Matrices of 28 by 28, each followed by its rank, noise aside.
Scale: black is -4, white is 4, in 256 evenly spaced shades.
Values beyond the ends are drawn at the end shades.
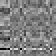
two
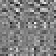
three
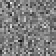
eight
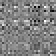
three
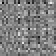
four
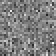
eight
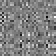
three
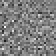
six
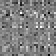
four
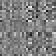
three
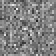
eight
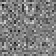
six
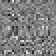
four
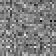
six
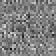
six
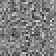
six
